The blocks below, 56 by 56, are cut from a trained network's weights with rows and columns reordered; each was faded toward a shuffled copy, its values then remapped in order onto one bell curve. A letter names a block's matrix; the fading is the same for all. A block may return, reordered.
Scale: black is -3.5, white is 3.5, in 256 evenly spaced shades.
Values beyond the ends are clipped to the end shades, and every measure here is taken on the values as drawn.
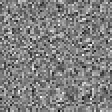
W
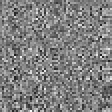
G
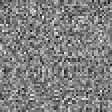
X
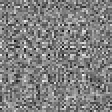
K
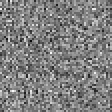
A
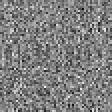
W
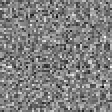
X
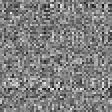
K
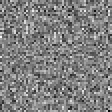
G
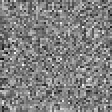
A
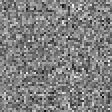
X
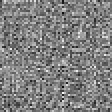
G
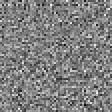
X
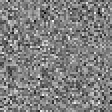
W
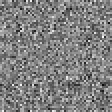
X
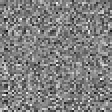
G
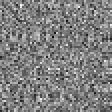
W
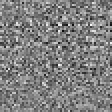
K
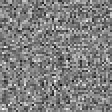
A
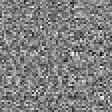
G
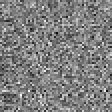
X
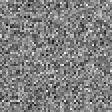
X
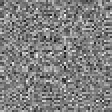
G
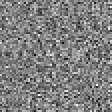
W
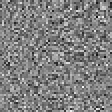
A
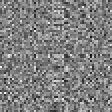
G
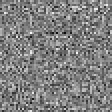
A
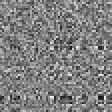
K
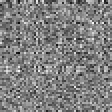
K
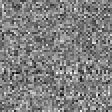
X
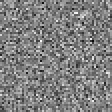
X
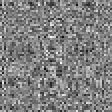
G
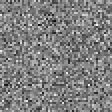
X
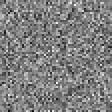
A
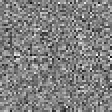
A
